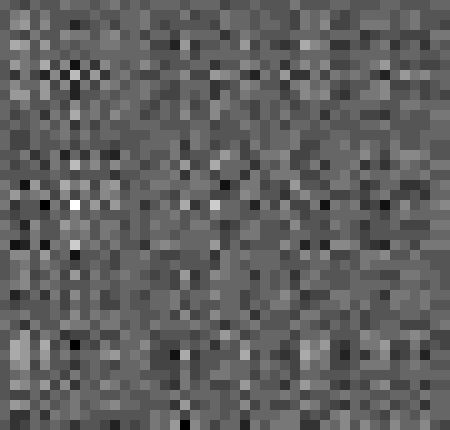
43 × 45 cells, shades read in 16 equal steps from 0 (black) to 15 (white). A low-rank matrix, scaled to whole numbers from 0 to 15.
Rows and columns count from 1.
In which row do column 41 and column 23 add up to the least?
19
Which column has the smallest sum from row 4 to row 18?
18
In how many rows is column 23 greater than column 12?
20
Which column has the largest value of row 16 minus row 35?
8
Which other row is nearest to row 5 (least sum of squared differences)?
36
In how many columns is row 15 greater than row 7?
18
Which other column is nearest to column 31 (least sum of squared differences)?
2
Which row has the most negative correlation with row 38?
15
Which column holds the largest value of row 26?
5
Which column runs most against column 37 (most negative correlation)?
12
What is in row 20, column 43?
3
